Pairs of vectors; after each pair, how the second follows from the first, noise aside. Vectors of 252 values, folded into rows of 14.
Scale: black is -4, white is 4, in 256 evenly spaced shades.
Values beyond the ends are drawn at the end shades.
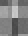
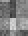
reversed.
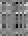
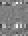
negated, partly zeroed.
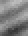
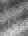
negated.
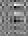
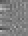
wrapped around, negated, shrunk.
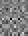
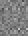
wrapped around, negated, shrunk.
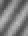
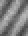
reversed.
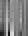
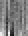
negated.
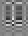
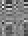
wrapped around.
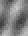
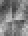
wrapped around.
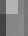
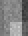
reversed.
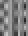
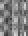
negated.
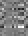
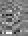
wrapped around.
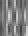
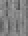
wrapped around, negated, shrunk.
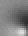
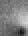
negated.
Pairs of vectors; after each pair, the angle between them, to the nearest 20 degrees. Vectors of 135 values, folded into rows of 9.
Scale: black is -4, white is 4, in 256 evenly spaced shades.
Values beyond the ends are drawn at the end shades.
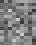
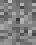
120 degrees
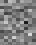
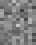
60 degrees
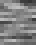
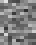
80 degrees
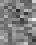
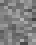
140 degrees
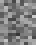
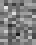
40 degrees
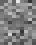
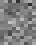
140 degrees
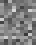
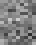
120 degrees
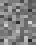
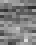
60 degrees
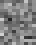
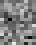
20 degrees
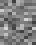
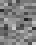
160 degrees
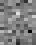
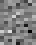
40 degrees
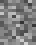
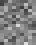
60 degrees
